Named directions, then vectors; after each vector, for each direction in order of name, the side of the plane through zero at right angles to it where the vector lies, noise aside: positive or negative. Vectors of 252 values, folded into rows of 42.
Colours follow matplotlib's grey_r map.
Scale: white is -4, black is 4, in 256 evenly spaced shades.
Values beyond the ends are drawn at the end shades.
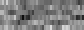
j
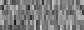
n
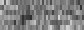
positive, positive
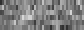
negative, negative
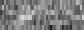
negative, negative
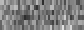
positive, positive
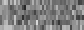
positive, negative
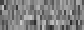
negative, negative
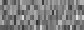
negative, positive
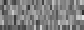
negative, positive
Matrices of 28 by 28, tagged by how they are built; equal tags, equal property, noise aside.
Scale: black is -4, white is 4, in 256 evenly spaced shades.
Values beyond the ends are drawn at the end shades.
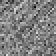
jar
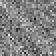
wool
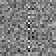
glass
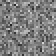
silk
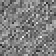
jar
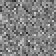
silk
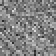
wool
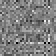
glass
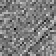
jar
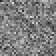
wool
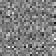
glass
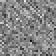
wool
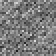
jar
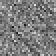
wool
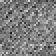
jar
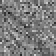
wool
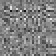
glass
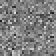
glass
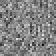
glass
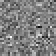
glass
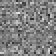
glass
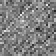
jar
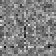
glass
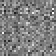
glass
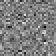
glass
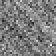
wool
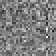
glass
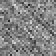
wool
